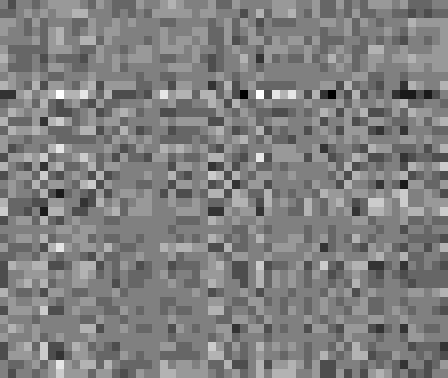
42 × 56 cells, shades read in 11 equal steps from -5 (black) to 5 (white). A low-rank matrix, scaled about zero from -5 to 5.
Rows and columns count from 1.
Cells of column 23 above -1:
29
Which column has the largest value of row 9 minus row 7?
33
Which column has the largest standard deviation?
8
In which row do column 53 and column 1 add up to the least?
11
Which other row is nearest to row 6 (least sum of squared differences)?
36
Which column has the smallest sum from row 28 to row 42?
51
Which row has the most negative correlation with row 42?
13
